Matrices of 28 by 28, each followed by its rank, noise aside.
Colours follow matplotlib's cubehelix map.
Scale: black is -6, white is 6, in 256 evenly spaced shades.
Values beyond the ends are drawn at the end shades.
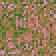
seven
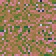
five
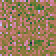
six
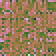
five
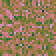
seven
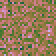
six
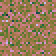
five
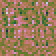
four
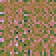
four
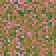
seven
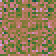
four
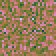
seven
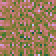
six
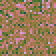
six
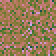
six
